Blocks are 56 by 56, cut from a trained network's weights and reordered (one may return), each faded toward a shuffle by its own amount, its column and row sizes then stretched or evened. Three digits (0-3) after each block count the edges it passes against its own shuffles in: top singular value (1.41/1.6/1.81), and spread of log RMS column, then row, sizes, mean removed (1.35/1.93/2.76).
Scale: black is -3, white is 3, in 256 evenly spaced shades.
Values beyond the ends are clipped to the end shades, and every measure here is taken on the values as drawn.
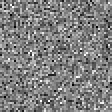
0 0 0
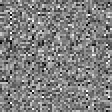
2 2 0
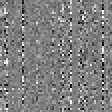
3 3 1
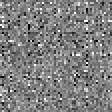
1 2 2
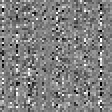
2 3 1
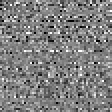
3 0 3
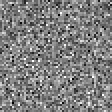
0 1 0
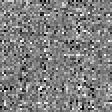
0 2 2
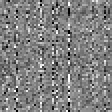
3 3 0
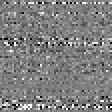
1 1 3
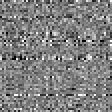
3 0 3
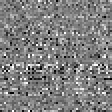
2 1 3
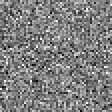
0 0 1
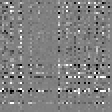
3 3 3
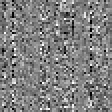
1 3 0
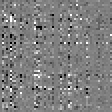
0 3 2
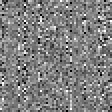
0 3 0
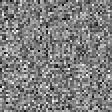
2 1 0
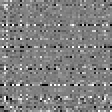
2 2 3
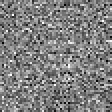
3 1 1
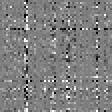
1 3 2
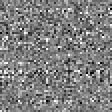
1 1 2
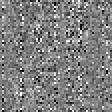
1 3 1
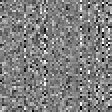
2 3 0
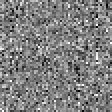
0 2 0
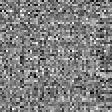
3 1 2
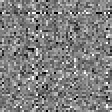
1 2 1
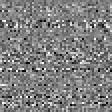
2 0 3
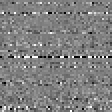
3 0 3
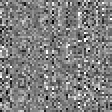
3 3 0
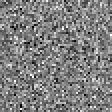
0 1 0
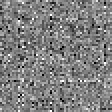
0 2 1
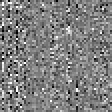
0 3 0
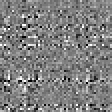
3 2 3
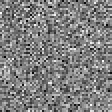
3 0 1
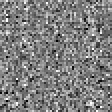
1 2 0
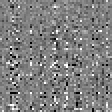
1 3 2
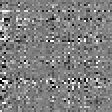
1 3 3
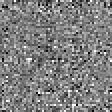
0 1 2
